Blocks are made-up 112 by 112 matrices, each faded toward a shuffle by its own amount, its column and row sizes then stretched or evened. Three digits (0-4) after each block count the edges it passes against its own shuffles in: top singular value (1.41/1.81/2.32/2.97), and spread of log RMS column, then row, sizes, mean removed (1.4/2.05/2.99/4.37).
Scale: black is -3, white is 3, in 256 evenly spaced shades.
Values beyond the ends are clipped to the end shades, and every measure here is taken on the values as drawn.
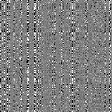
4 4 1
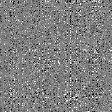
2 3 2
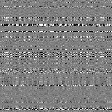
4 1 4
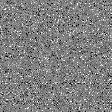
2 0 2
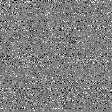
1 0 3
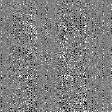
1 4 2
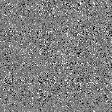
0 2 2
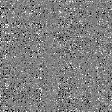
2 2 2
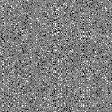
3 2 0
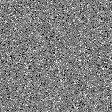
1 0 0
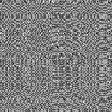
4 0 0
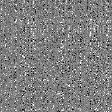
2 3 0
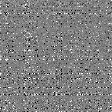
0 2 3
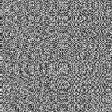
4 1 1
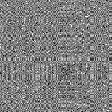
4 0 1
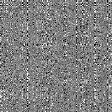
3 3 1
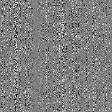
0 4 1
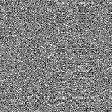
3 0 0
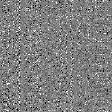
2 3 1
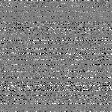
1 0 4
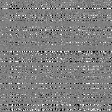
3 2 4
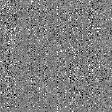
0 3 2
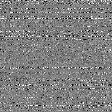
1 1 4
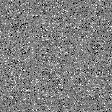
1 1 1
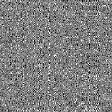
3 3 1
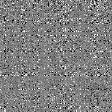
0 3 3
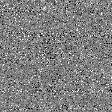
0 0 2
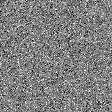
0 0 0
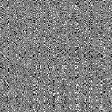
3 3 0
